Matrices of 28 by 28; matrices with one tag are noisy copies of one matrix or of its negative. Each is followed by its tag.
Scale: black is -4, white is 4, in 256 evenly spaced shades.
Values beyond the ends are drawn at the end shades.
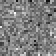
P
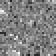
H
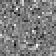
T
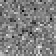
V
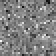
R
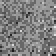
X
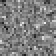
R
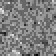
H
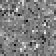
T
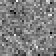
P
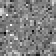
H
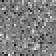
T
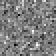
T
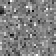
H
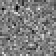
T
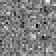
R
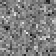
R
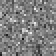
V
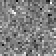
P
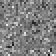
X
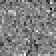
P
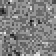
H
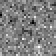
V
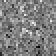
V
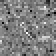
R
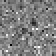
V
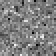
T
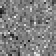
H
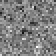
V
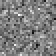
T
